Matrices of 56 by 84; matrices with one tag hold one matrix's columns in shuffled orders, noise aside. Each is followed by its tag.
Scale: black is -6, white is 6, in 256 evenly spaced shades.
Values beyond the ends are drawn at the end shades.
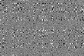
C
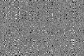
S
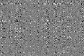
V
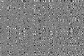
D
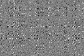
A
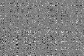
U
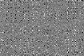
S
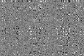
D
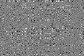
D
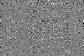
V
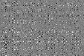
U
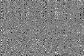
S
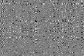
V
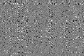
V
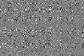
C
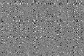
V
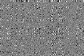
D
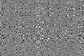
A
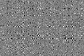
A
